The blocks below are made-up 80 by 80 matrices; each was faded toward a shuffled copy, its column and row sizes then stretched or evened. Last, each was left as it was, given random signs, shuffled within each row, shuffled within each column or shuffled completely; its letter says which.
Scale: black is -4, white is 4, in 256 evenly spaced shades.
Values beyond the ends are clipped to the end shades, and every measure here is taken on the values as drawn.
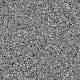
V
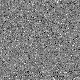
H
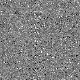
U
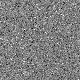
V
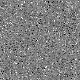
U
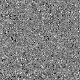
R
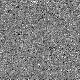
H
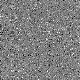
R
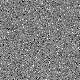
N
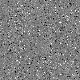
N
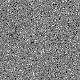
N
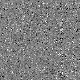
U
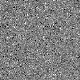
R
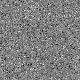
H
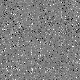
U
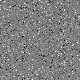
N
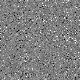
U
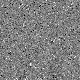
V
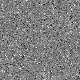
N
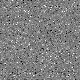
H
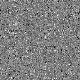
R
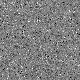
V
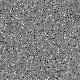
V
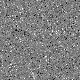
V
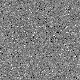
H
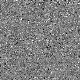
H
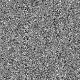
N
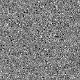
R
